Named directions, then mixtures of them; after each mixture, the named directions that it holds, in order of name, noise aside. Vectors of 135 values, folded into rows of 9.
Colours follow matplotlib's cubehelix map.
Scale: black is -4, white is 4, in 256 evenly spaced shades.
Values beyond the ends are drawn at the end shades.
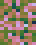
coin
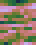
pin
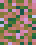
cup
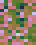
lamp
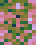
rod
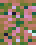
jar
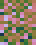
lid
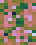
jar, lamp.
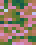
lamp, pin.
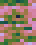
pin, rod.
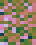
lid.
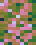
cup, rod.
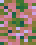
cup, jar, lamp.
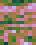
pin.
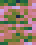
pin, rod.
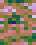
cup, pin.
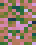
coin, cup.
